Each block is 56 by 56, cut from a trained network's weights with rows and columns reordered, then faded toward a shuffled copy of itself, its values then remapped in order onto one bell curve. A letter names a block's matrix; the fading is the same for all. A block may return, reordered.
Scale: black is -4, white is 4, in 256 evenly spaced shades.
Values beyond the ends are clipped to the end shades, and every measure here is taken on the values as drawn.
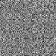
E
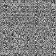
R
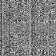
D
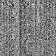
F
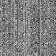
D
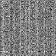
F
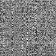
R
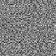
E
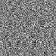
E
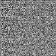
R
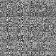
R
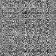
R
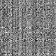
F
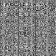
D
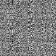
R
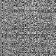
R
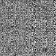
R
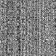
F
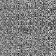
R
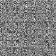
R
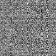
R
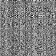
D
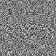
E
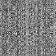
D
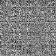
R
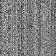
F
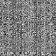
D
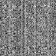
D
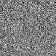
E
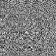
E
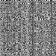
D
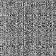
F
